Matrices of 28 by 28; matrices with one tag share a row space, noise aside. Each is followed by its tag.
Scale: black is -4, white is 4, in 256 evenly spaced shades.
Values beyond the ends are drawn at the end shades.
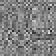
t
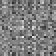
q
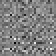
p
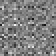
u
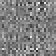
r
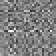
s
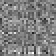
u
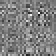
r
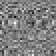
u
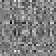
p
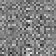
r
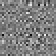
r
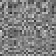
u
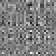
r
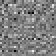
u
